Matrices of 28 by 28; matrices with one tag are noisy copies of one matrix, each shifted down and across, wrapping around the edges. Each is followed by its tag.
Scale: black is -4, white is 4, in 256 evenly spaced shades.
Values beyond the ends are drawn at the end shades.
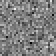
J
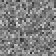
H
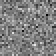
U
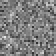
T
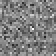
H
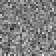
J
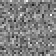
H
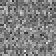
H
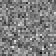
T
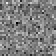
H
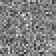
U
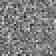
U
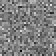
U
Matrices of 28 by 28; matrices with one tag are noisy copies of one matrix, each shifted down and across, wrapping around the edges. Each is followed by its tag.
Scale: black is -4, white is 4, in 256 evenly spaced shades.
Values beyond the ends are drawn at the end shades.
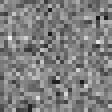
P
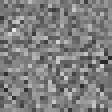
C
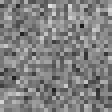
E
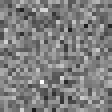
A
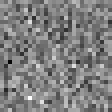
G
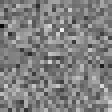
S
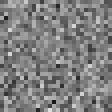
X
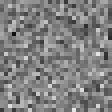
A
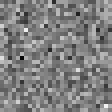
X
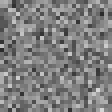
X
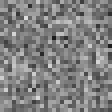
S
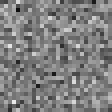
P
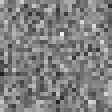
G
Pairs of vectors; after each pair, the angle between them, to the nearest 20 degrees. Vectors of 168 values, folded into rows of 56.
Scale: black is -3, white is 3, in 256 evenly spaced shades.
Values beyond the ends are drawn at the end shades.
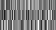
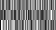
60 degrees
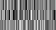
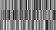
40 degrees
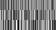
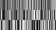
80 degrees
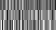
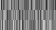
40 degrees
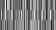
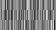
140 degrees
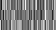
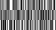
80 degrees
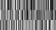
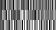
80 degrees
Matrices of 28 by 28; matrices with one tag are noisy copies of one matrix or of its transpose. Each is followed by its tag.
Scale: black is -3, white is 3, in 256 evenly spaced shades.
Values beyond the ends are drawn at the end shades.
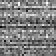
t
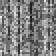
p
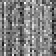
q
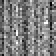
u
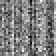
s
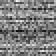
p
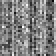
s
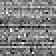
t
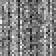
p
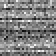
p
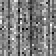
p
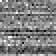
s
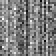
t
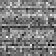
t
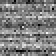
u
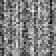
u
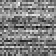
t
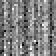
u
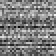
t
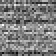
q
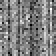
p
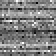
p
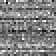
p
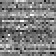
p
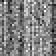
q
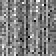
t
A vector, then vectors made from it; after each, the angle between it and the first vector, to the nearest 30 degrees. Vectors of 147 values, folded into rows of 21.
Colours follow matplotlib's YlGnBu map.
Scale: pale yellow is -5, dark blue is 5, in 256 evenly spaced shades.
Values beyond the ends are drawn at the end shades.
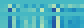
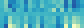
120 degrees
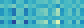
90 degrees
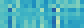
30 degrees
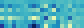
120 degrees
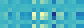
90 degrees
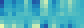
90 degrees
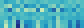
60 degrees
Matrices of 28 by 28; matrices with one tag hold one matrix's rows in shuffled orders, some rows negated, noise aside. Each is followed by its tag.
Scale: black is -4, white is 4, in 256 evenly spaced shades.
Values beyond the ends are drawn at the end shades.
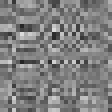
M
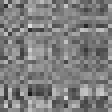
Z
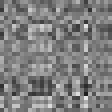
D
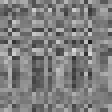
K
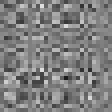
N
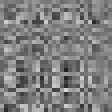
N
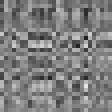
D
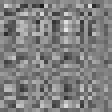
N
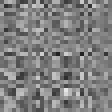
N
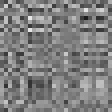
Z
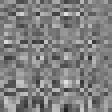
N
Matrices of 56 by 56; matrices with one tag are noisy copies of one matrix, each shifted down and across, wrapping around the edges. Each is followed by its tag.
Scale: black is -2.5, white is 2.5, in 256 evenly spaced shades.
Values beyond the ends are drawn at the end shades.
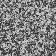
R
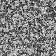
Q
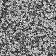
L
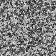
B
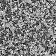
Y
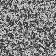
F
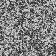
L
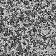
Y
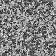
R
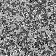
Y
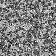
Q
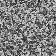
F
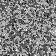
L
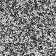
Y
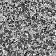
Y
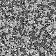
Q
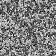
Y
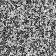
R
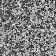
R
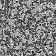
Q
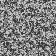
F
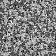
Q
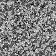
B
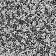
F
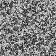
B
